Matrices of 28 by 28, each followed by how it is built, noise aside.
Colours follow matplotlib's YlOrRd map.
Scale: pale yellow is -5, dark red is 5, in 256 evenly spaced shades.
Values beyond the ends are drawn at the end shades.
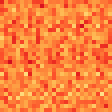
repeating columns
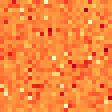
sparse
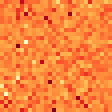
sparse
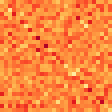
diagonal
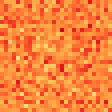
blocks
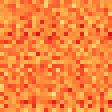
repeating columns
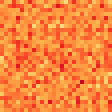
repeating columns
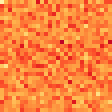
repeating columns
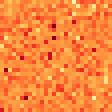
sparse
